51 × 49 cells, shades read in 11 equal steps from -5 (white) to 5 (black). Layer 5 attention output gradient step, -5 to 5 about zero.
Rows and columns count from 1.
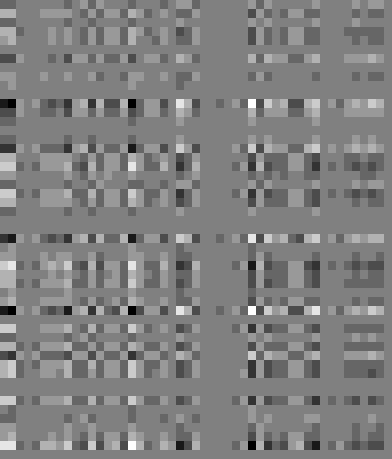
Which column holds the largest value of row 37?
32
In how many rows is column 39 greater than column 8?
20
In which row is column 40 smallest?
35
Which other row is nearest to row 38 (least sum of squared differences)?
16
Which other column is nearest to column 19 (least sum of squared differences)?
44
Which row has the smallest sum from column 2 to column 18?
50
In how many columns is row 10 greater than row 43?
1
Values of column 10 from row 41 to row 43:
1 1 0
